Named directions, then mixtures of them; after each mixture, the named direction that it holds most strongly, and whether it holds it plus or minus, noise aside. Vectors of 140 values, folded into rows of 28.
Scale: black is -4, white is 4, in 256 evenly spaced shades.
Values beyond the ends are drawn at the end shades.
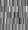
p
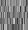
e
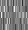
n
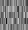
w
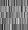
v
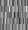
p, plus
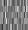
w, minus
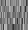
e, plus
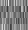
v, minus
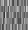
p, plus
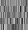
e, plus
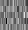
w, plus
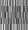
v, minus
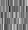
p, minus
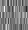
n, plus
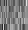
e, minus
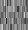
w, plus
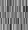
v, minus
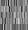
v, plus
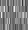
n, plus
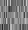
w, minus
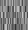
n, plus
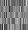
e, minus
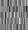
p, minus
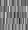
p, plus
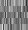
v, minus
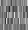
p, minus
